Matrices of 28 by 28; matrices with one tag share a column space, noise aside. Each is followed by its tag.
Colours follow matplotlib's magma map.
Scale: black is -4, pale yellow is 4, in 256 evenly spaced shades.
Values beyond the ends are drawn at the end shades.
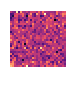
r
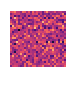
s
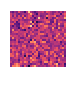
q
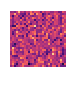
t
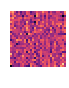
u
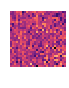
r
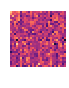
u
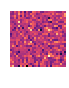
q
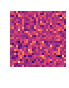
s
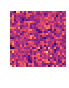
r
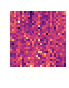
u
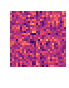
u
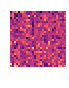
r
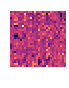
t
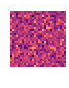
s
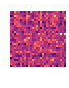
u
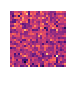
q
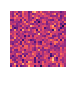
q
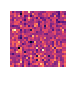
r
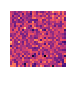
q
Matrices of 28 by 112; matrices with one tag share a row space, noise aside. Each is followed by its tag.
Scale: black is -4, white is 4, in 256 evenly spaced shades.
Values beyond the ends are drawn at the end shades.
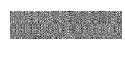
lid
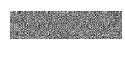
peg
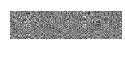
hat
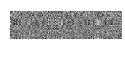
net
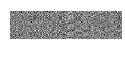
lid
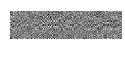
net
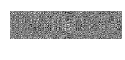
lid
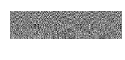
lid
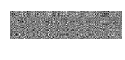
peg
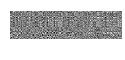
net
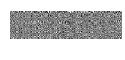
lid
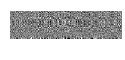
lid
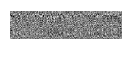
net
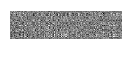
peg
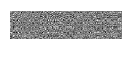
net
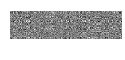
hat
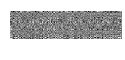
net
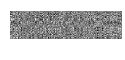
net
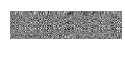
lid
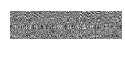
hat
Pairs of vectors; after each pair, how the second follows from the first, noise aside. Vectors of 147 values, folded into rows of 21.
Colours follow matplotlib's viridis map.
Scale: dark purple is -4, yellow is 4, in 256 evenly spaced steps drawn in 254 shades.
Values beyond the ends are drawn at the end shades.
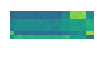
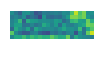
copied.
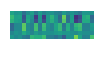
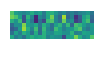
copied.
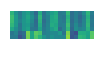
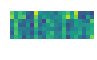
reversed.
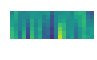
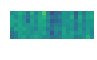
reversed, shrunk.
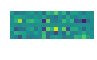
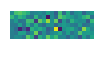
reversed.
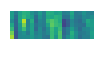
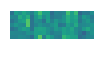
wrapped around, shrunk.
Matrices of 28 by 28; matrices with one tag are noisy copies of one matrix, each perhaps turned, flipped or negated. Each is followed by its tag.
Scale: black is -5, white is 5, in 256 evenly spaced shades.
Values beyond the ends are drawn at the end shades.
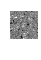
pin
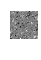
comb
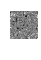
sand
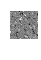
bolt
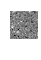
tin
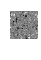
sand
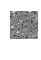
tin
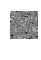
comb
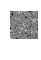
comb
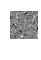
bolt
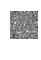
sand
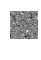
bolt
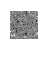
sand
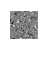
bolt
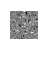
pin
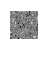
comb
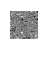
comb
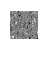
comb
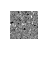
pin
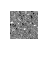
pin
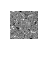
bolt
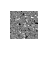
pin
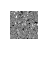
pin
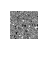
pin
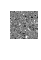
pin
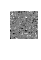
comb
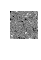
comb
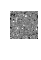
sand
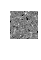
bolt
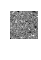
tin
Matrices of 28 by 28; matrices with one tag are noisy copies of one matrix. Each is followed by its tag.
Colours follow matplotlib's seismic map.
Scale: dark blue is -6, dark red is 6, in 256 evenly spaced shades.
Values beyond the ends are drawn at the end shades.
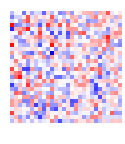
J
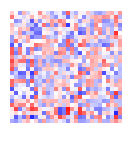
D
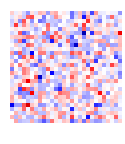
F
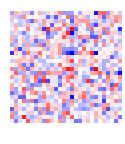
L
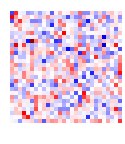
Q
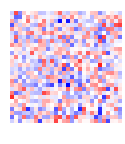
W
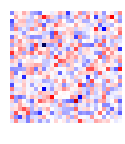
Q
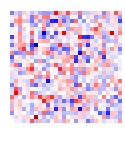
Q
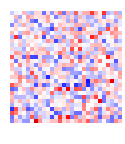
W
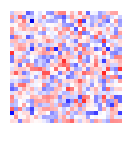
Q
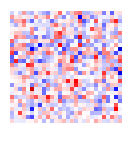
Q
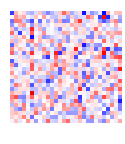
Q
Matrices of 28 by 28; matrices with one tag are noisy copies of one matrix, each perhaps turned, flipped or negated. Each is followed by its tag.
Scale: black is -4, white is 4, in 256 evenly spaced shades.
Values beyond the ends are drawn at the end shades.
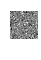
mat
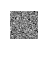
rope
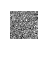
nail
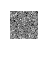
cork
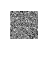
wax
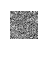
nail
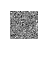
mat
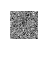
cork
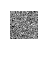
nail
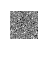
rope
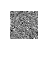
wax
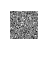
rope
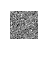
mat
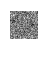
cork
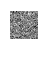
nail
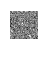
wax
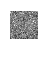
cork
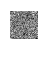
cork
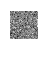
wax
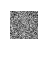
cork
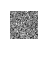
rope
